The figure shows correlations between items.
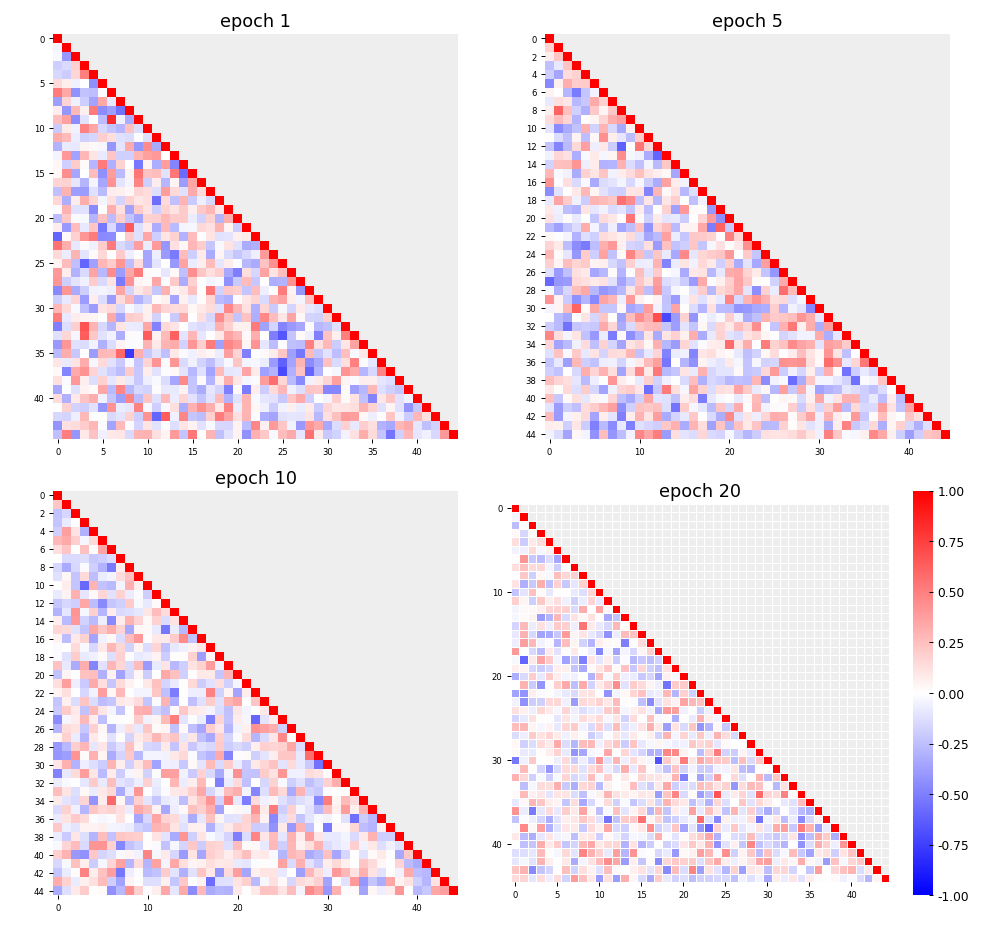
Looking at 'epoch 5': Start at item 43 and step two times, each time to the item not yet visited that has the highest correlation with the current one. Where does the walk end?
0
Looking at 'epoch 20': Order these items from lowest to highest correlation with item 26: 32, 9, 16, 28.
9, 28, 32, 16
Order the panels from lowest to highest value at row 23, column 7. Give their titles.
epoch 20, epoch 1, epoch 10, epoch 5
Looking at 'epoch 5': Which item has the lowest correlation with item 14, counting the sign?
41
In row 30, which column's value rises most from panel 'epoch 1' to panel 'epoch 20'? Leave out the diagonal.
22
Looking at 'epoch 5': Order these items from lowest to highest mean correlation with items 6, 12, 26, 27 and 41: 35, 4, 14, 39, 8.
8, 14, 39, 35, 4
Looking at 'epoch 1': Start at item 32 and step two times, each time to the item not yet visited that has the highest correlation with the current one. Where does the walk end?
33
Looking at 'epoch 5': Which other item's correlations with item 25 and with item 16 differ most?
13
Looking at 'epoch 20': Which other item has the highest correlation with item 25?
41
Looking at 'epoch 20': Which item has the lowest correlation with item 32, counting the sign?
20
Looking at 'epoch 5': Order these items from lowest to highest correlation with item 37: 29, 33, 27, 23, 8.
33, 8, 23, 27, 29
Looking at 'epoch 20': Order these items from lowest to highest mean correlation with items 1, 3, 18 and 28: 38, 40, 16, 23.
23, 16, 40, 38
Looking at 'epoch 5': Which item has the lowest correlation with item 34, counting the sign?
38
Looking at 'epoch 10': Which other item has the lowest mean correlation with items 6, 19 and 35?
29
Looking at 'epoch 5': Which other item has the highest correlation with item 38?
7
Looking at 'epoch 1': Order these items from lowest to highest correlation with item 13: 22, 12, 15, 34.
12, 22, 34, 15
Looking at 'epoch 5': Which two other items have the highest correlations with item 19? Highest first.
21, 15
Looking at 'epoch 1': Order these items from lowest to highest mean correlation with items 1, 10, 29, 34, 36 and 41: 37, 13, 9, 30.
37, 9, 30, 13
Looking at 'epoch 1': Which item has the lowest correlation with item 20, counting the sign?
26
